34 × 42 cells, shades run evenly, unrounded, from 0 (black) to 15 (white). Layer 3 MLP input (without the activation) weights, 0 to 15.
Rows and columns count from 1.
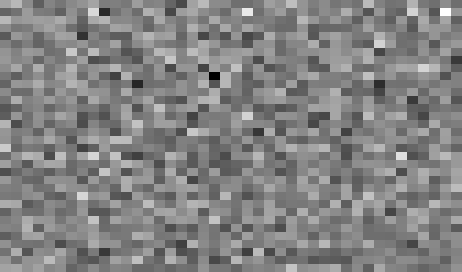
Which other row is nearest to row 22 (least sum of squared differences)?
6
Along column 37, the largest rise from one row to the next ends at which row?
20
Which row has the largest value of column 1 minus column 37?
19
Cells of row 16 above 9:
6
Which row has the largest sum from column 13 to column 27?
7
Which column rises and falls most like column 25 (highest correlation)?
18
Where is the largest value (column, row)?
41, 2
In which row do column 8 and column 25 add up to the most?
25
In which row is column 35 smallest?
11
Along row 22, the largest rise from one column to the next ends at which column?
10
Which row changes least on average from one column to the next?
34
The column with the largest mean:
9
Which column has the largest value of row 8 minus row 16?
8
